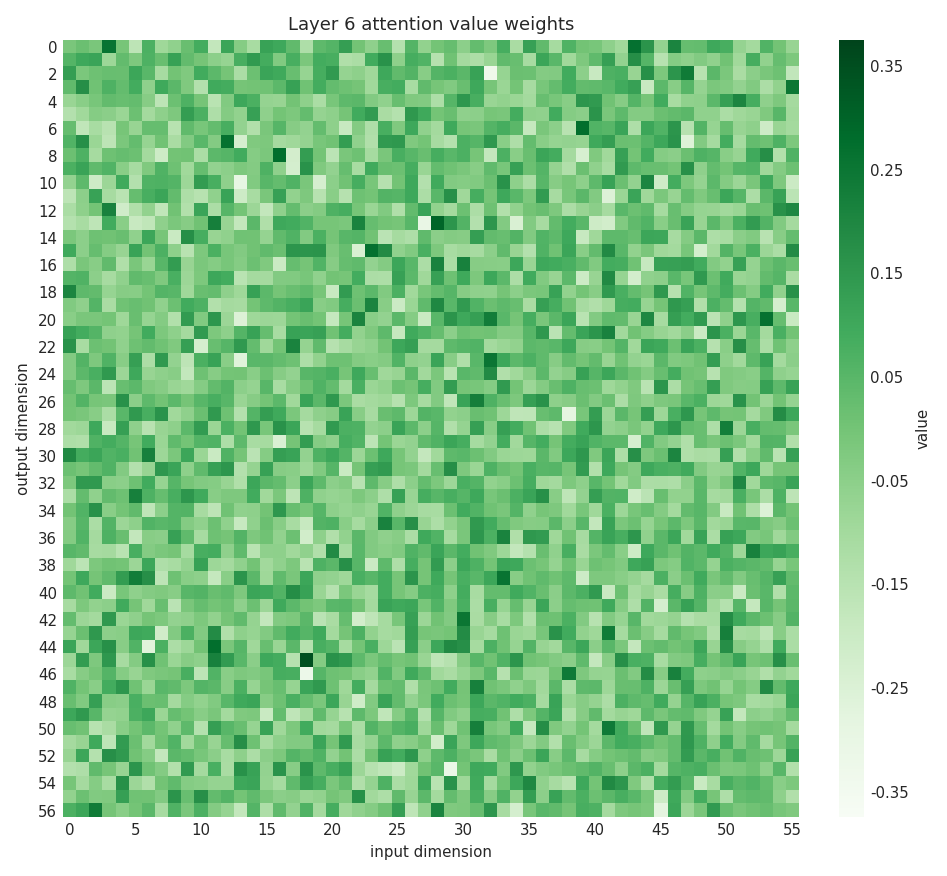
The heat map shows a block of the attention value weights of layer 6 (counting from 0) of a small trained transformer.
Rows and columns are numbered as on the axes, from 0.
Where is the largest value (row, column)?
45, 18
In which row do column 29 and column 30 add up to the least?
53
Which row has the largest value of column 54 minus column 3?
27
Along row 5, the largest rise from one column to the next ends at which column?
26
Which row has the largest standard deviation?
13
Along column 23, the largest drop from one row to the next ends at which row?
16
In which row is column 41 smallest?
11
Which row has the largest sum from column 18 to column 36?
39
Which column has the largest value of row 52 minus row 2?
55
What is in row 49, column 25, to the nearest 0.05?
-0.05
